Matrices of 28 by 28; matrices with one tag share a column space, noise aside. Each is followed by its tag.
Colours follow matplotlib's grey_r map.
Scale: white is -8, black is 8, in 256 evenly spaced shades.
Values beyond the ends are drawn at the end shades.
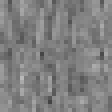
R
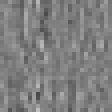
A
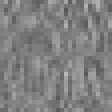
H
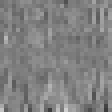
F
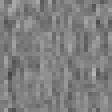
H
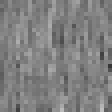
R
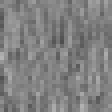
R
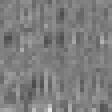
F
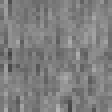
R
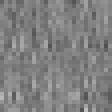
A
